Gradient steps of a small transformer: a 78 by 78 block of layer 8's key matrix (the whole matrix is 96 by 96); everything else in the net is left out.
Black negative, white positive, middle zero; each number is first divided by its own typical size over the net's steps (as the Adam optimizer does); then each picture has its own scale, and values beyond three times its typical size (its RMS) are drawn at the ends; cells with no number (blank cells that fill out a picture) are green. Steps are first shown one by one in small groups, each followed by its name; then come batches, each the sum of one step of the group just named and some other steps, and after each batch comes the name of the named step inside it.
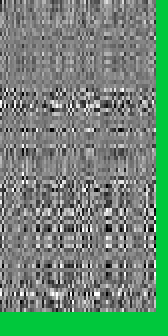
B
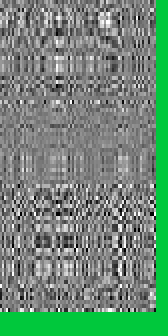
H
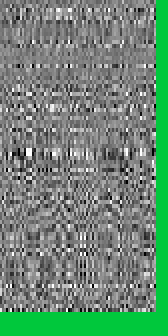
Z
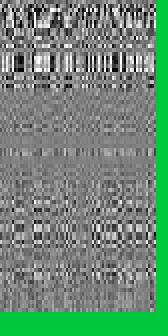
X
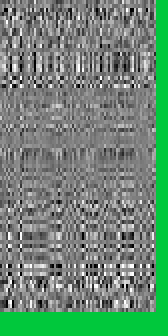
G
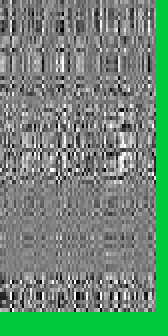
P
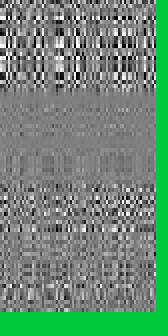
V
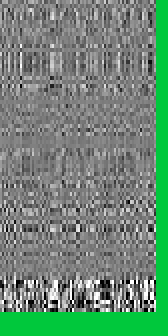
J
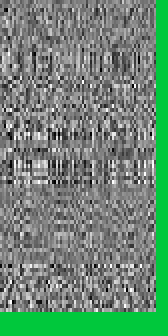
G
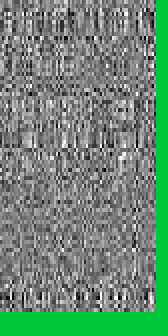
P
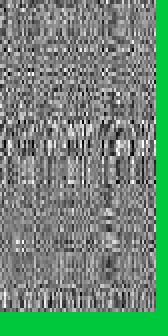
B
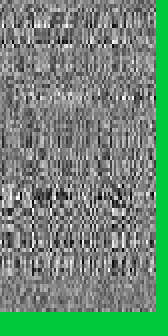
X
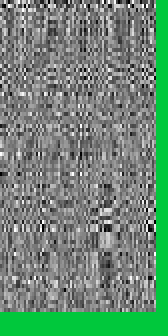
J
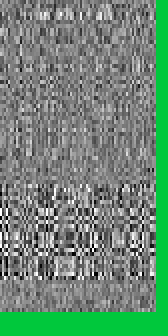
Z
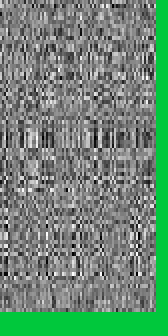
H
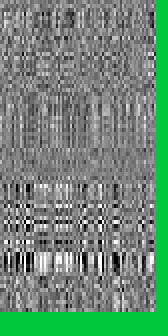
G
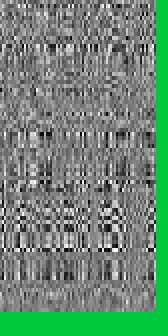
B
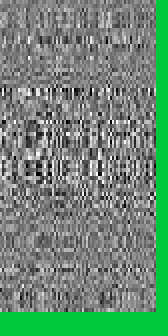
H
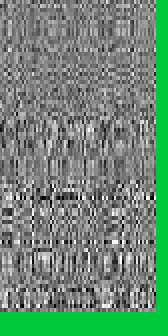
B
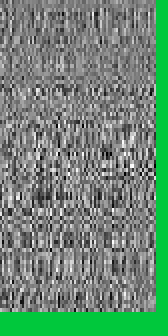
P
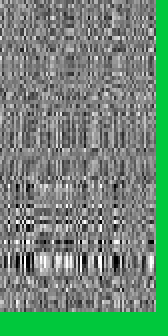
J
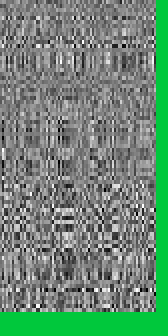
V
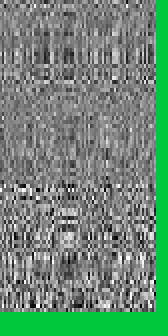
J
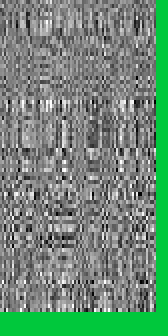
H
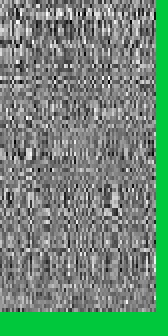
Z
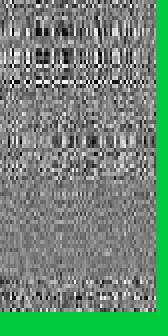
P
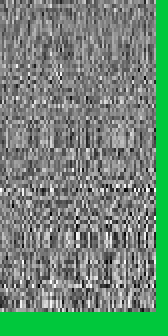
G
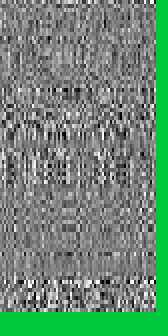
J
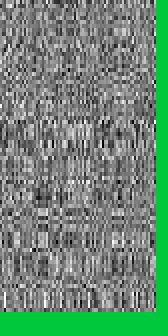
V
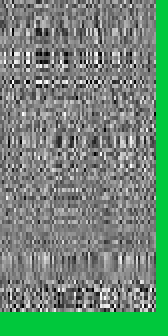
P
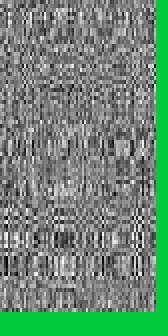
Z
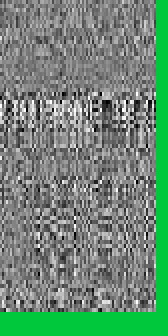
B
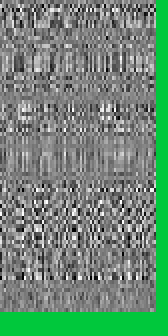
X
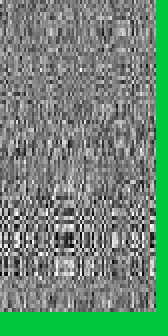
Z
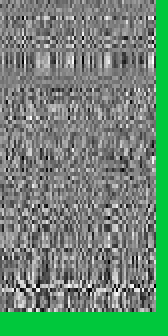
Z
